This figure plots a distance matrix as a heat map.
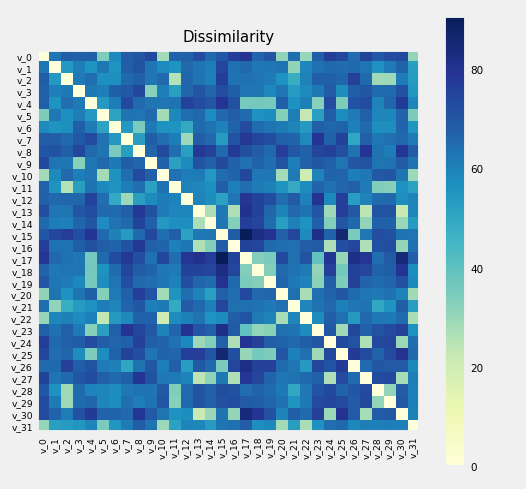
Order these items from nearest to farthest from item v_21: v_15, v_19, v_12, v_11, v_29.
v_11, v_29, v_19, v_12, v_15
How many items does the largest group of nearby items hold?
6
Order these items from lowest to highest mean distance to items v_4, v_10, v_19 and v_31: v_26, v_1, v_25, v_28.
v_25, v_1, v_28, v_26
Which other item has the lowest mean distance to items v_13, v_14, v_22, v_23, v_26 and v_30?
v_27
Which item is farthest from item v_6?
v_17
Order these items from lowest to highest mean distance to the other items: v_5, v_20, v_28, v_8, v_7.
v_5, v_20, v_28, v_7, v_8
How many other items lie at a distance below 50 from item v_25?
5
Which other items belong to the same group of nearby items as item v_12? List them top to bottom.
v_7
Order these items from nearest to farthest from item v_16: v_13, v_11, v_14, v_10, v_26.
v_13, v_14, v_11, v_10, v_26
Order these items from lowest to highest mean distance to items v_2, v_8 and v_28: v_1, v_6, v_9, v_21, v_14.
v_6, v_21, v_1, v_9, v_14
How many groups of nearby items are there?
9
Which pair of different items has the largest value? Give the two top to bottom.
v_15, v_17
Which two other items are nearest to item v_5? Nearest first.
v_22, v_10
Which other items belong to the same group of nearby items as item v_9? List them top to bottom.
v_3
